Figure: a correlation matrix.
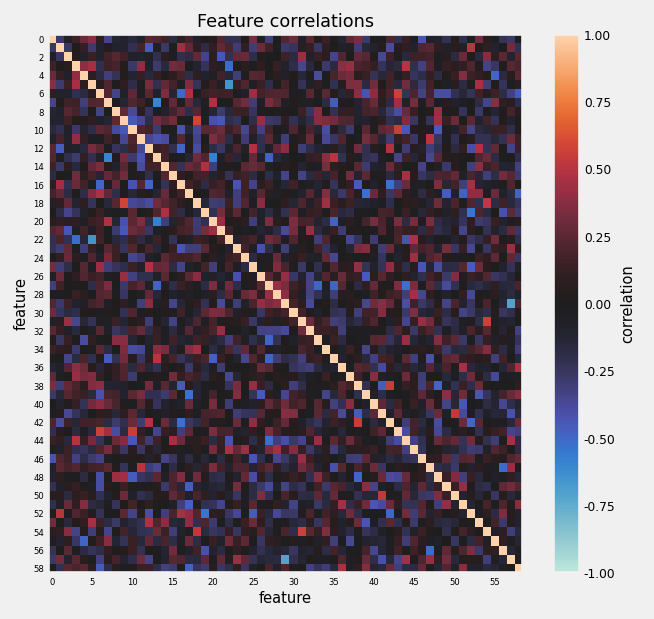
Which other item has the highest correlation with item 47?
11
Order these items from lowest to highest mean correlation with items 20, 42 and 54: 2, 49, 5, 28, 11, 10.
49, 11, 5, 28, 10, 2
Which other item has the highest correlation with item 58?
36
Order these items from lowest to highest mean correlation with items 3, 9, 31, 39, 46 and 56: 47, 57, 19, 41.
19, 41, 47, 57
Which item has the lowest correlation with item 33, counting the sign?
27
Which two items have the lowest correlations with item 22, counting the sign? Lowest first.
5, 3
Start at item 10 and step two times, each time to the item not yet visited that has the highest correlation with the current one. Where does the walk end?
6
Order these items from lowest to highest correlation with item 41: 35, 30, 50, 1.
1, 35, 30, 50
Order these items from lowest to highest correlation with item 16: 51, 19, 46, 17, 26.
51, 19, 46, 26, 17
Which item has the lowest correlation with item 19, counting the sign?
52
